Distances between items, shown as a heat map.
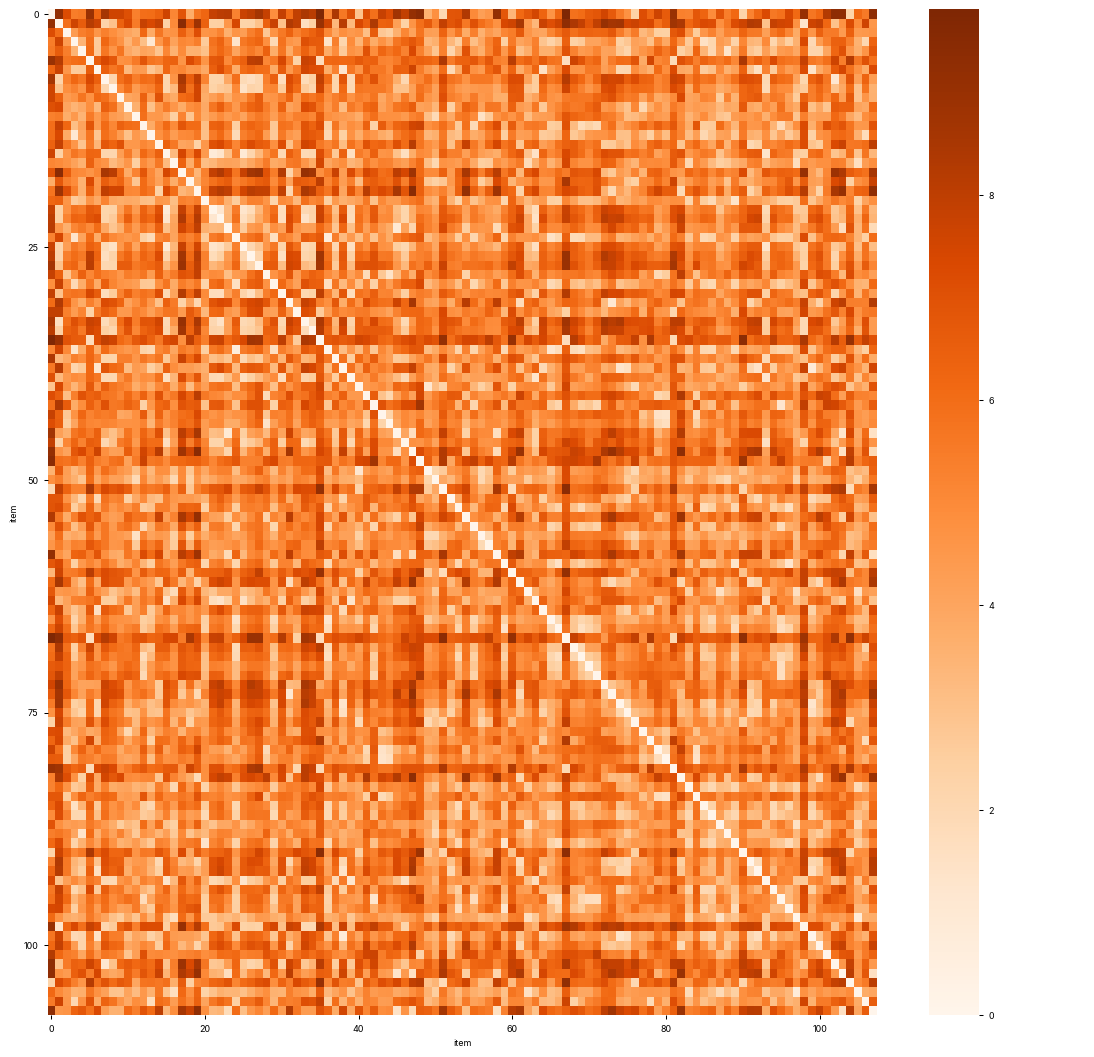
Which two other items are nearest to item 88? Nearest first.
4, 50
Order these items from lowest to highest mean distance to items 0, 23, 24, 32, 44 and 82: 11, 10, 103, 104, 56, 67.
56, 11, 10, 104, 103, 67
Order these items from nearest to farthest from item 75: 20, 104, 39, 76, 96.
76, 20, 104, 96, 39
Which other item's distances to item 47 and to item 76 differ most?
0
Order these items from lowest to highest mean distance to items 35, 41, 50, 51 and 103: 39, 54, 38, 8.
39, 54, 8, 38
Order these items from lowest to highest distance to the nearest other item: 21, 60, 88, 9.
21, 88, 60, 9
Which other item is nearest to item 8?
25
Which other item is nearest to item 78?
106
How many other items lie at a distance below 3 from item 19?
7
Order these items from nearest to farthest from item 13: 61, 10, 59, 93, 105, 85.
85, 59, 10, 105, 61, 93
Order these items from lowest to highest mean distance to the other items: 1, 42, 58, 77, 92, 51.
77, 92, 42, 58, 51, 1
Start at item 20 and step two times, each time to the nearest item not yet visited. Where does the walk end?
59
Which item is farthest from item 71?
48
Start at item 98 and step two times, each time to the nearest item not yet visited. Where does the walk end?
33
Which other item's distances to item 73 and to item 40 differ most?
90
